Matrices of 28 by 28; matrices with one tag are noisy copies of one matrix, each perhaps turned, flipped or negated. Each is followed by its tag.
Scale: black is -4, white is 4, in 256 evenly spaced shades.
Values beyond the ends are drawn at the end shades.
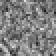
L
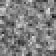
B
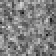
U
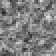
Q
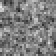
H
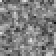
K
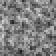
U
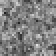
H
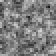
K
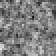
H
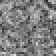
L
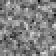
B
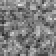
U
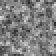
K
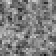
H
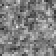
K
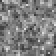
K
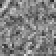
L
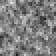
B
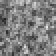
U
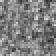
H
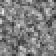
B
